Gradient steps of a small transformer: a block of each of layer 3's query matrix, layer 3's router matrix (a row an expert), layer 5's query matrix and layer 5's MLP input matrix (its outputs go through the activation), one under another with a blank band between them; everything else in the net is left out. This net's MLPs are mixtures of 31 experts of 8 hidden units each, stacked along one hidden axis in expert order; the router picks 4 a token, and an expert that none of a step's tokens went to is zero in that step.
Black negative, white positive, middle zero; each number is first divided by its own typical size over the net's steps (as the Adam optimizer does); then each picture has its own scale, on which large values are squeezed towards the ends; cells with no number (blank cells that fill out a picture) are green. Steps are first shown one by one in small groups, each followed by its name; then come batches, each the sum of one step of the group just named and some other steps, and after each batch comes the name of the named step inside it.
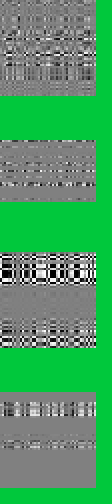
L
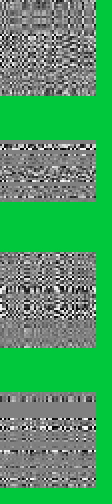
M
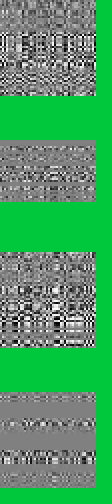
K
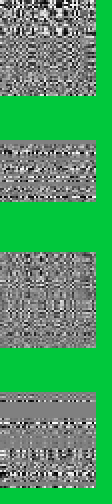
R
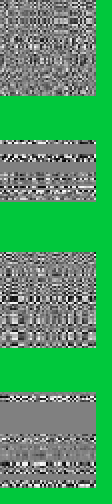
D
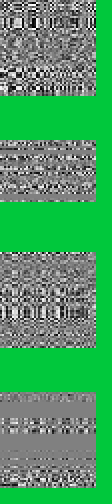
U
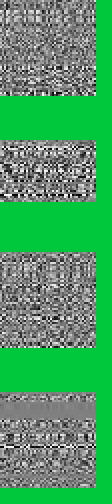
D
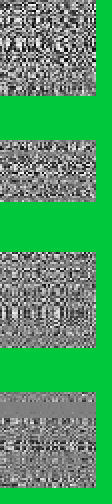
U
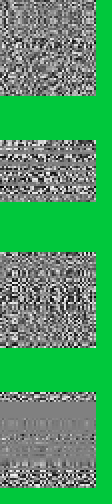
D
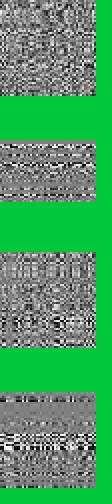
K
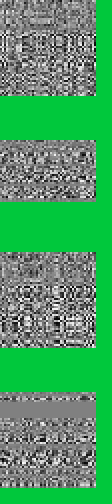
K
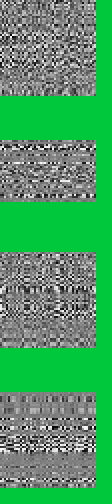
M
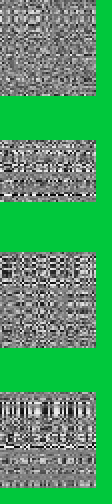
L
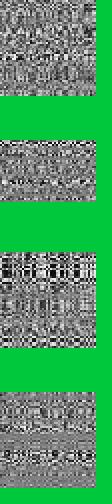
L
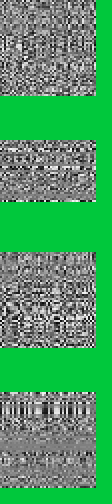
K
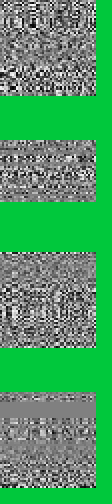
U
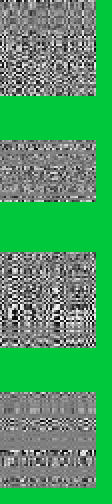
K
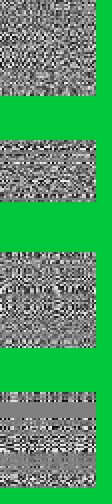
M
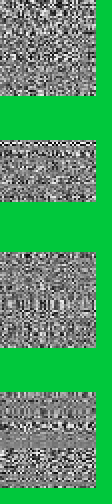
R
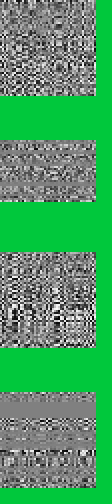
K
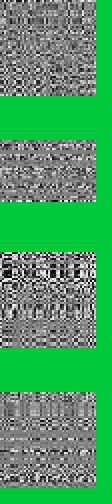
L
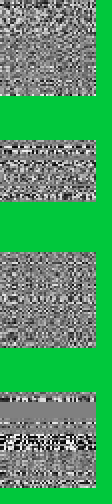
R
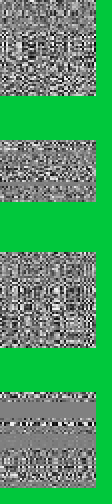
K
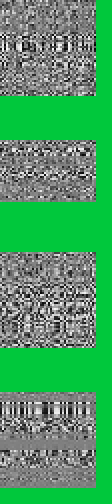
K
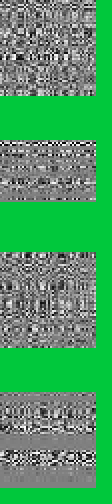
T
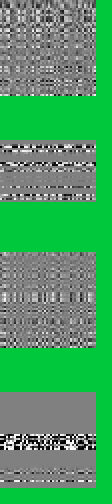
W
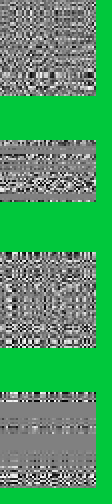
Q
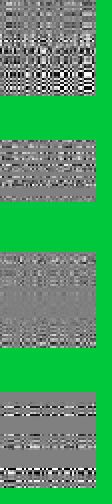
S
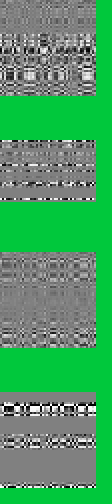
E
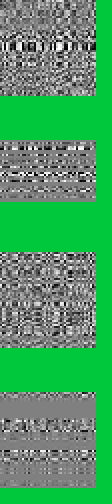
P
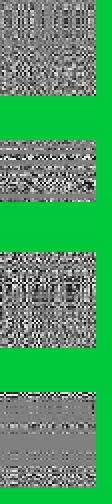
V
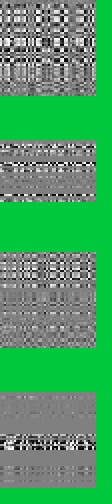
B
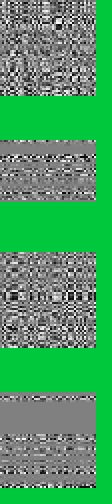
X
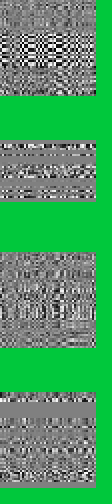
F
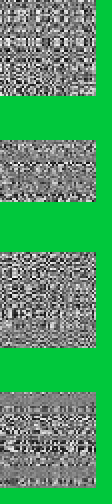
B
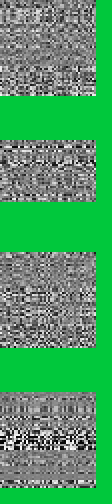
W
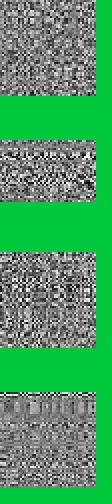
V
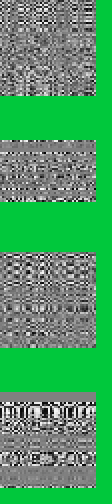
E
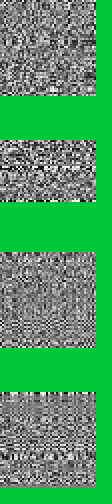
Q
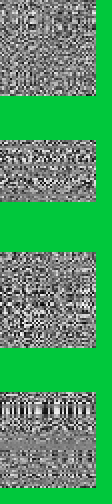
V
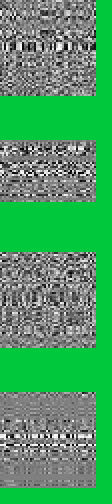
P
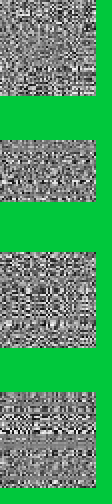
X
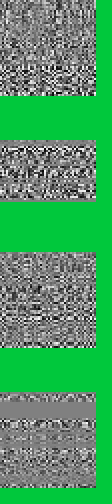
X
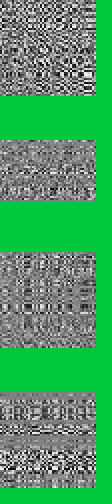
S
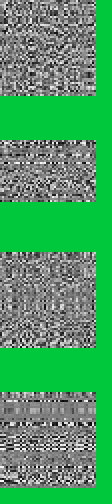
Q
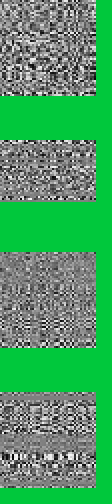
E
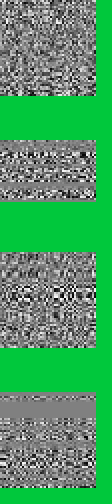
X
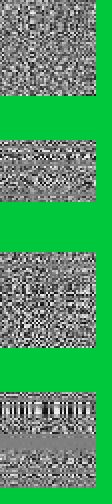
V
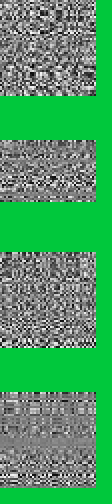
Q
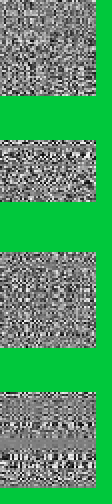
V
